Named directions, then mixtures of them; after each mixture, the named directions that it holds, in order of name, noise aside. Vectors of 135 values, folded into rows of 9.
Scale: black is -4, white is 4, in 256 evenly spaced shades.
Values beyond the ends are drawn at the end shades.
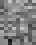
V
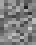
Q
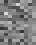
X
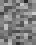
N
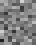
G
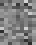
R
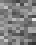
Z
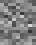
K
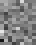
G.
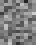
N.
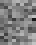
Z.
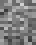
N, V.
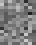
Q, R.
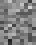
Q, V.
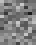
Q, R.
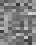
N, R.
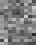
G, X, Z.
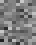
G, X.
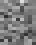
G, K, V.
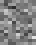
K, R, X.
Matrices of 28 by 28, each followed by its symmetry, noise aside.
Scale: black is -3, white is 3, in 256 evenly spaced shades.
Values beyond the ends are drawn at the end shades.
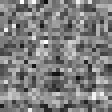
mirrored left to right.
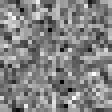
same after a half turn.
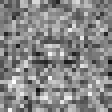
mirrored left to right.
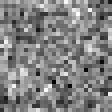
symmetric.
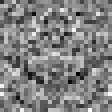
mirrored left to right.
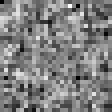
symmetric.
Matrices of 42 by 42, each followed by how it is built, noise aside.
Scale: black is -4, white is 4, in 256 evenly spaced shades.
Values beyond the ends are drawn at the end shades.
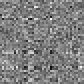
low rank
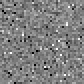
sparse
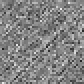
Hankel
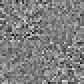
block diagonal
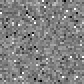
sparse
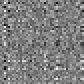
low rank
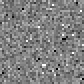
sparse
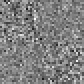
block diagonal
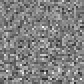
low rank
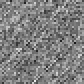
Hankel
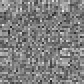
blocks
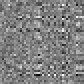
low rank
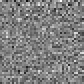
low rank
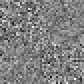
block diagonal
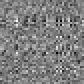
low rank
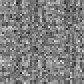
blocks
